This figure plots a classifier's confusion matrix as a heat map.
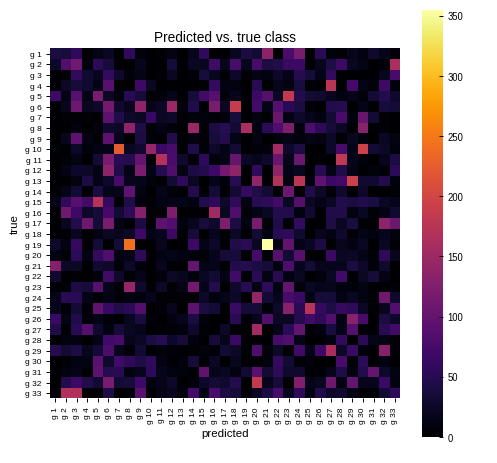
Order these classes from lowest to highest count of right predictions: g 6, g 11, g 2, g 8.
g 2, g 6, g 8, g 11
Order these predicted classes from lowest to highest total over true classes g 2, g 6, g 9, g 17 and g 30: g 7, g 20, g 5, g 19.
g 19, g 7, g 5, g 20
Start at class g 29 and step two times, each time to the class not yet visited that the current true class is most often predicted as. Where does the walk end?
g 20
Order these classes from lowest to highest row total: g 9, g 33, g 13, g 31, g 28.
g 9, g 28, g 31, g 33, g 13
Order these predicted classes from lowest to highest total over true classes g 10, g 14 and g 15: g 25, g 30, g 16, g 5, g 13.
g 13, g 25, g 16, g 5, g 30
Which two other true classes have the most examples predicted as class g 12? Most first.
g 6, g 16
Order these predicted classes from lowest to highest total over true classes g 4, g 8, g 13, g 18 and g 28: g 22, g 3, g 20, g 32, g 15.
g 15, g 3, g 32, g 20, g 22
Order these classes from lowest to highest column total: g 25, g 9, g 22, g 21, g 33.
g 25, g 33, g 21, g 9, g 22
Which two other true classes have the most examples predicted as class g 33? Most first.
g 2, g 17
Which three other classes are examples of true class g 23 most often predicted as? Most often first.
g 8, g 14, g 5
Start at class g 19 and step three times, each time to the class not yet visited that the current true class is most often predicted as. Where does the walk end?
g 24
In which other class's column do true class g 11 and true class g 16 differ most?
g 28
